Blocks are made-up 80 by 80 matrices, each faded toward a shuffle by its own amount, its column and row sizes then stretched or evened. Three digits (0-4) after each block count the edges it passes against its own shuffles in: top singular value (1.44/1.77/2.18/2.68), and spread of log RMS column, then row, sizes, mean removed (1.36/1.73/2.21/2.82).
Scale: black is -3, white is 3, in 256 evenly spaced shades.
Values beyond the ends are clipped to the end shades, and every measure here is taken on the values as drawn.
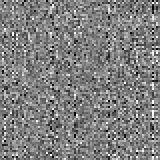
3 4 0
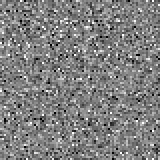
0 0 2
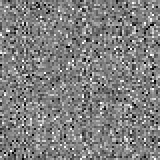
3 2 0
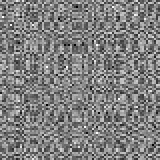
4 2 0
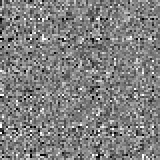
2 3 3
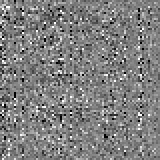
2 4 2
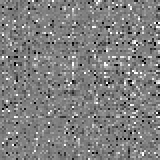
2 3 3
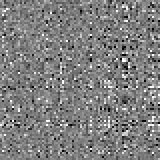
3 3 3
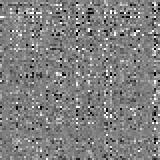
2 4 4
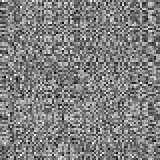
4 0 0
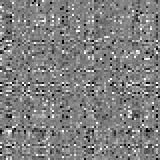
4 3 3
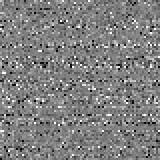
1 0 4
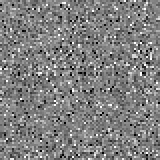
2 1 2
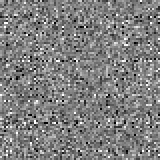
0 3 3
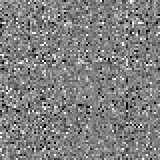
0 3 3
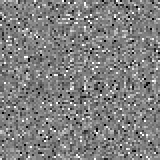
2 0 0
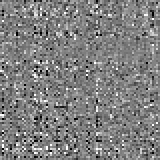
2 4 3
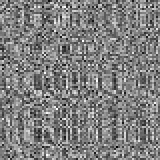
4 2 1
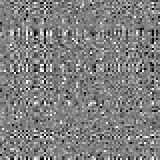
4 3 3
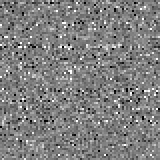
1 0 3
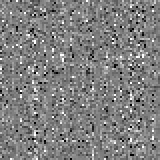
1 4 1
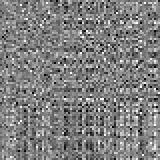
4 3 2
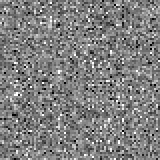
2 2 0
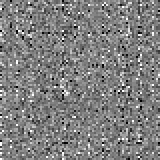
1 4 2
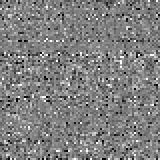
1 1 4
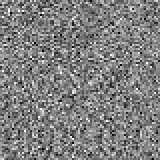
3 2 0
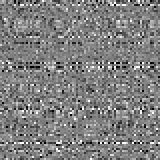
4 1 4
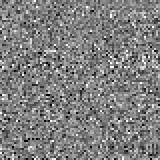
2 0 2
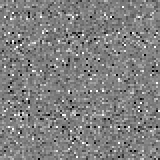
0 1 3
